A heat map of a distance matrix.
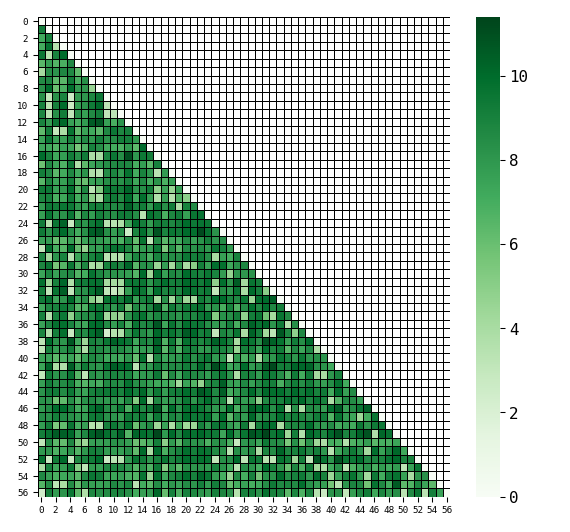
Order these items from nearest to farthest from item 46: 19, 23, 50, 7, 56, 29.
50, 56, 19, 23, 7, 29
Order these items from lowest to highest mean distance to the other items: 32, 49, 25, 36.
32, 36, 25, 49
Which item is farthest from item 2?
49
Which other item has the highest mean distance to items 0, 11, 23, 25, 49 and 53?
16
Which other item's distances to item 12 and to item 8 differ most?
25
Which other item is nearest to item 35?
1
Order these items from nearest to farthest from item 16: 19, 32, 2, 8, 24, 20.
8, 20, 2, 19, 24, 32
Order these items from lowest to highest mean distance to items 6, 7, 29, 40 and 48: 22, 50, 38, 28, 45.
50, 45, 38, 28, 22
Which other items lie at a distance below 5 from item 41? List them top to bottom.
2, 3, 13, 55
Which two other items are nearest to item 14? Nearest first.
23, 50
